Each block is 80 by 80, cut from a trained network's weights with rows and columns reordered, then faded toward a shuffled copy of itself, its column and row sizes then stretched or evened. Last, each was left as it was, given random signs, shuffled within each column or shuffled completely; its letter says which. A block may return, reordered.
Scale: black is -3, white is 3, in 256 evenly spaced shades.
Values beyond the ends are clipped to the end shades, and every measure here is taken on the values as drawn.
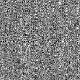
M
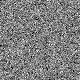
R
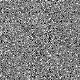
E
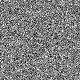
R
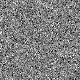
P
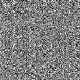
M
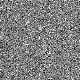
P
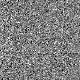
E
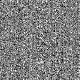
P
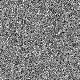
R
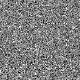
E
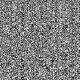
M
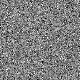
P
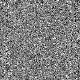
P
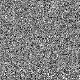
E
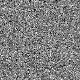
P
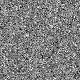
R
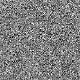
E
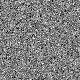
R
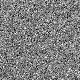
R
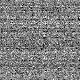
M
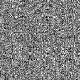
M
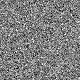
R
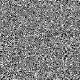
M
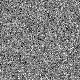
R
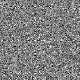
M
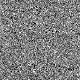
E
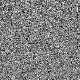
E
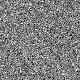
R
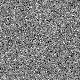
R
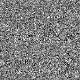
E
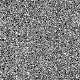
P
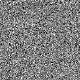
E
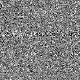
E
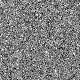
R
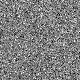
R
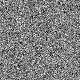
R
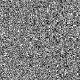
M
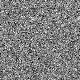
R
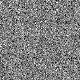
P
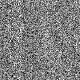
P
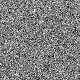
R
